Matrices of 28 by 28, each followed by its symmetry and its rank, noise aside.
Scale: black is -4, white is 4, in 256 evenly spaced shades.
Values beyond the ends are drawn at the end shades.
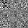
no symmetry, rank four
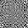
symmetric, rank three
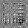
symmetric, rank three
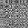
no symmetry, rank four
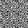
antisymmetric, rank four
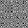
symmetric, rank three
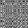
no symmetry, rank three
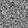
antisymmetric, rank six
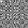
symmetric, rank three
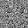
no symmetry, rank six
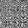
antisymmetric, rank four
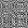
antisymmetric, rank four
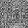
no symmetry, rank six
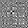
symmetric, rank three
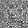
no symmetry, rank six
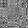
symmetric, rank three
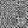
symmetric, rank three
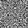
antisymmetric, rank six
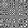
symmetric, rank three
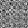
symmetric, rank three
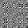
symmetric, rank three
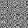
no symmetry, rank four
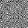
no symmetry, rank four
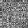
no symmetry, rank six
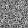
no symmetry, rank six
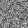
no symmetry, rank six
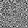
no symmetry, rank four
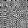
no symmetry, rank four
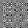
no symmetry, rank three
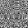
no symmetry, rank three
